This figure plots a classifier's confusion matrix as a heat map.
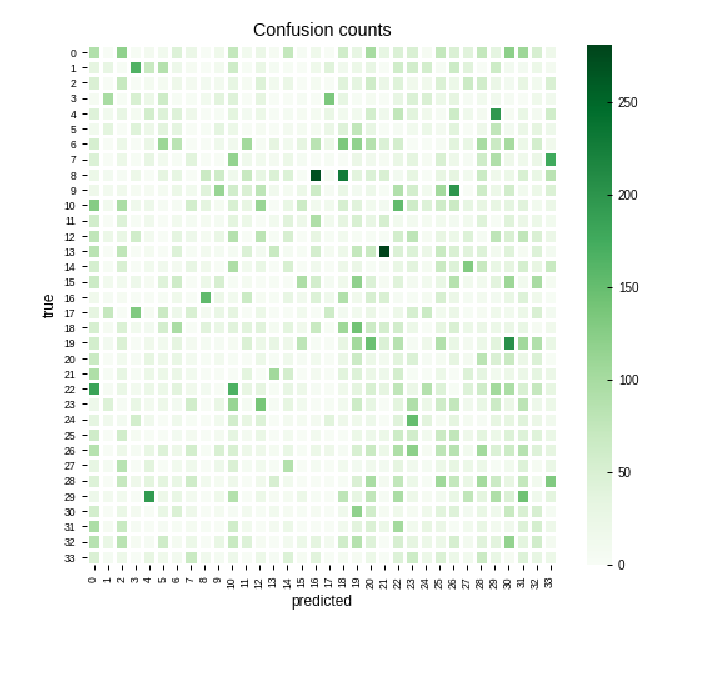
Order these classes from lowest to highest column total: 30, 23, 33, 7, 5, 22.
7, 5, 33, 23, 30, 22
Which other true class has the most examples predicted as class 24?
22
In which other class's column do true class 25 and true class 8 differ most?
16
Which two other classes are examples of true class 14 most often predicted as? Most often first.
27, 10
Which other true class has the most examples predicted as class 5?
6
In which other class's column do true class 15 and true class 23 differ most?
12
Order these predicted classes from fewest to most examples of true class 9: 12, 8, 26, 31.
31, 8, 12, 26
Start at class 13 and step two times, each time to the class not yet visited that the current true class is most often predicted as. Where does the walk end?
0
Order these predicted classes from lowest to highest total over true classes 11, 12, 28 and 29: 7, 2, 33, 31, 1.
1, 7, 2, 33, 31
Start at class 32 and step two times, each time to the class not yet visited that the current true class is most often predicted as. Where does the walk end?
19
